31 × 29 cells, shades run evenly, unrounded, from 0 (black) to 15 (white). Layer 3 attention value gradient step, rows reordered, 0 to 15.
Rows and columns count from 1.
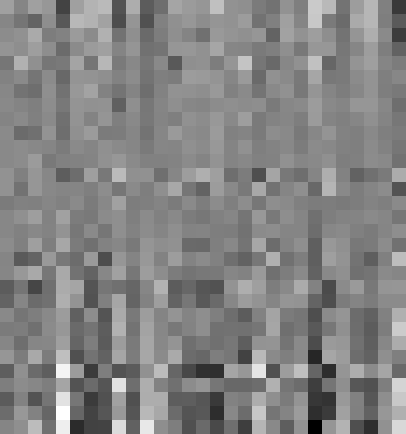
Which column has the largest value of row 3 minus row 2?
3
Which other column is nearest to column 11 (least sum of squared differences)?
25
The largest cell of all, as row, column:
30, 5
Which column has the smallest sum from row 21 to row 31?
23
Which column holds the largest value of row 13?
9
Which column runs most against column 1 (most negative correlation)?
12
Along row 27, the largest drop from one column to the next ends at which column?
20
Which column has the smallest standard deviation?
28
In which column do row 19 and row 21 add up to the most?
29
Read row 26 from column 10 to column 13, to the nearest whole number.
7 10 8 10
